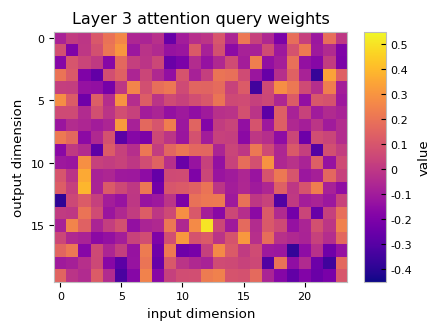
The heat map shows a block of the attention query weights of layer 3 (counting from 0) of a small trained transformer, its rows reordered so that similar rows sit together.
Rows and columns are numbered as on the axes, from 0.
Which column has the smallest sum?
21
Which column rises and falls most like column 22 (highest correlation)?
19
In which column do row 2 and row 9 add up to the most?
16
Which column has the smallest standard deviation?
14
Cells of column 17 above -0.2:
17
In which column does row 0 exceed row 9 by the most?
3
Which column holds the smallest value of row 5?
2
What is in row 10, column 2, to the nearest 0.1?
0.3
